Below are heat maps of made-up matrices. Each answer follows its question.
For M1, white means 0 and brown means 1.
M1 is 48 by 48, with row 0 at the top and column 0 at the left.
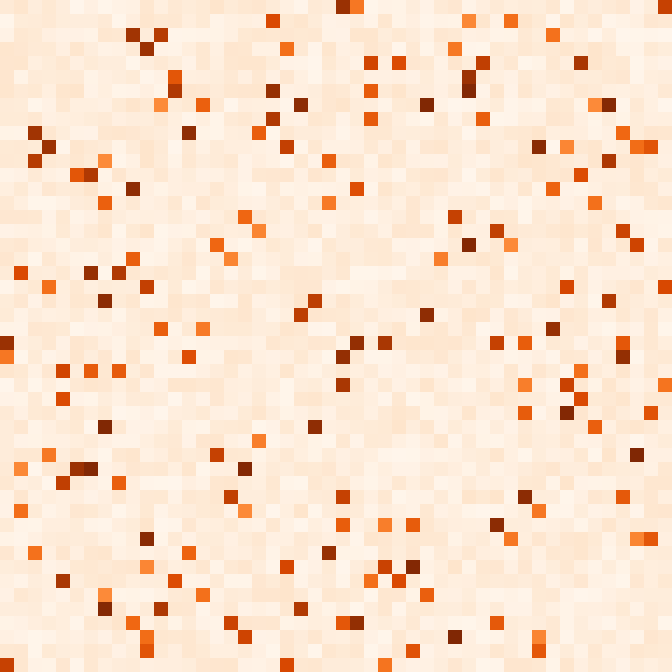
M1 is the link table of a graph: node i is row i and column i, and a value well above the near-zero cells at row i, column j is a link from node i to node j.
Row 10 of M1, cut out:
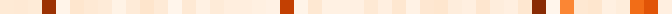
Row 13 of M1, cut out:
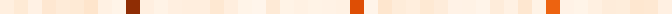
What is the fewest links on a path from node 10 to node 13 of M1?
5
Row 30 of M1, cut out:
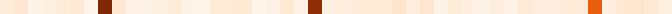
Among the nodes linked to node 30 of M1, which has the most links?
node 7
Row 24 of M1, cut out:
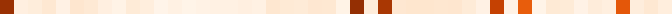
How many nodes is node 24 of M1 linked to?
6
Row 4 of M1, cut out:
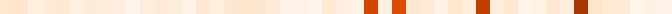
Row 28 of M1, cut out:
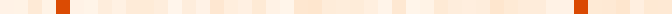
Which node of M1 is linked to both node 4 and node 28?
node 41
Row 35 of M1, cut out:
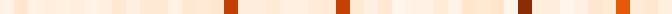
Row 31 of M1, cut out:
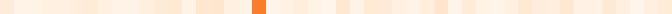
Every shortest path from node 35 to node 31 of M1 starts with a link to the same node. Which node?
node 16
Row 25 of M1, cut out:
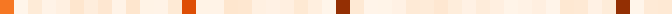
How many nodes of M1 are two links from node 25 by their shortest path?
7
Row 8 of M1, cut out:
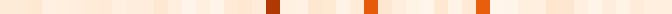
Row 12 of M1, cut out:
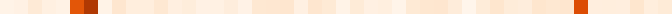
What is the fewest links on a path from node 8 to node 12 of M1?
3
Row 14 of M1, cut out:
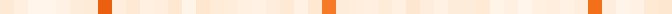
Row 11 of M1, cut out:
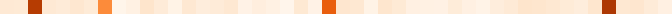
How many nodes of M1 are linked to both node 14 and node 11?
2
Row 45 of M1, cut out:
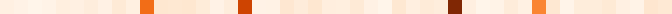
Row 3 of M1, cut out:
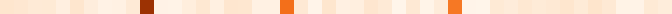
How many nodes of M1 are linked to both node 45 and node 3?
2
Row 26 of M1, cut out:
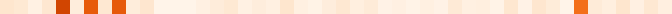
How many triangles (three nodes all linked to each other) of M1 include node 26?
1
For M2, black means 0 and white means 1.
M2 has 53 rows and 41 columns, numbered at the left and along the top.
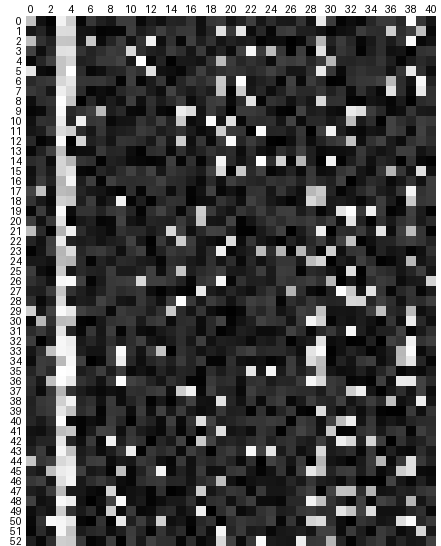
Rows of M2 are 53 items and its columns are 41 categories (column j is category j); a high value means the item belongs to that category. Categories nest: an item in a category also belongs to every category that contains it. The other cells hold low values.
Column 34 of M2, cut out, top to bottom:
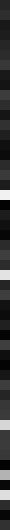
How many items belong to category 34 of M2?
5
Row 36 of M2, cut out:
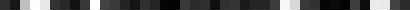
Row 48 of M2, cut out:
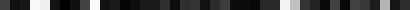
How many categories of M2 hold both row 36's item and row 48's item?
6
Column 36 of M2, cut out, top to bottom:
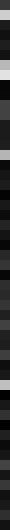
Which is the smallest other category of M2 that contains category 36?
39
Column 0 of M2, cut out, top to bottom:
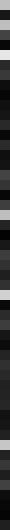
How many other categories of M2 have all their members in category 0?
4
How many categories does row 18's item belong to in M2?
6
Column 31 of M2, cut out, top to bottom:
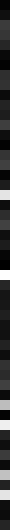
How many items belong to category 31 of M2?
6
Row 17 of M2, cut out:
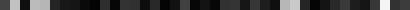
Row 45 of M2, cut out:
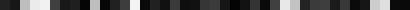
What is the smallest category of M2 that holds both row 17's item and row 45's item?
28
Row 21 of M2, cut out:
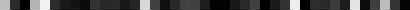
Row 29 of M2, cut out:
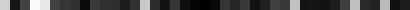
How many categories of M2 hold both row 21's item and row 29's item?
7
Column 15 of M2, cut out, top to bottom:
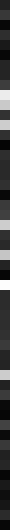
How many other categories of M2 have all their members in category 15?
6
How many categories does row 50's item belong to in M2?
9
